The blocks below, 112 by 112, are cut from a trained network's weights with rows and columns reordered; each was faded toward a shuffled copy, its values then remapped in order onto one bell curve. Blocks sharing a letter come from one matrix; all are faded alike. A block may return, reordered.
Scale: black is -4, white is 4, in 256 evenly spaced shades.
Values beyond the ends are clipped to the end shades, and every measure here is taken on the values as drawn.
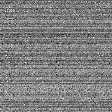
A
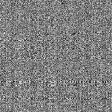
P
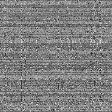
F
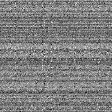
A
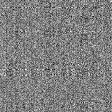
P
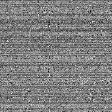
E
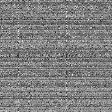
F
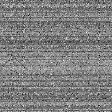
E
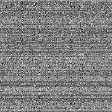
F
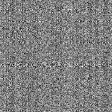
P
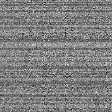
E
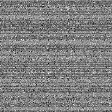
E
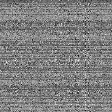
F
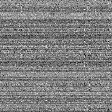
A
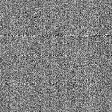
P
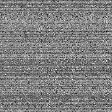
E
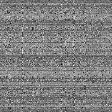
F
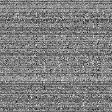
E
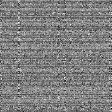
F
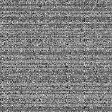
F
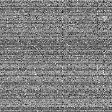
E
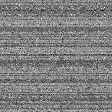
A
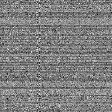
F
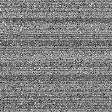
E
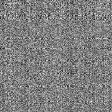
P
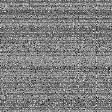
F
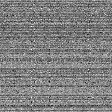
A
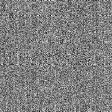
P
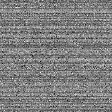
E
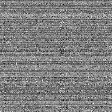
E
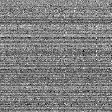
A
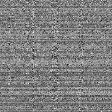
F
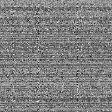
F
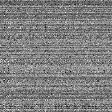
A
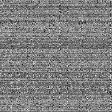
F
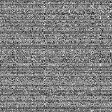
F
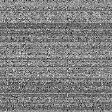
E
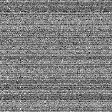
A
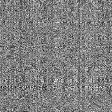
P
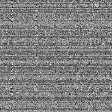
E
